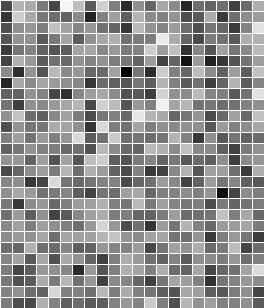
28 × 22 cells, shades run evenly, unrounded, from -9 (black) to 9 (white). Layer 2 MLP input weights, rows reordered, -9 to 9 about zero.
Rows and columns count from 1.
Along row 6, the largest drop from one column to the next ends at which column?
18
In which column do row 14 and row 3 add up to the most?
22
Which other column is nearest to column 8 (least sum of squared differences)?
19
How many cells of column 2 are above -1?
19
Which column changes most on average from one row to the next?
2
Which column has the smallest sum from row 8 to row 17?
11
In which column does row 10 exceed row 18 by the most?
14
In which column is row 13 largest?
7
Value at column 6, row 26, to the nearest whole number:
4
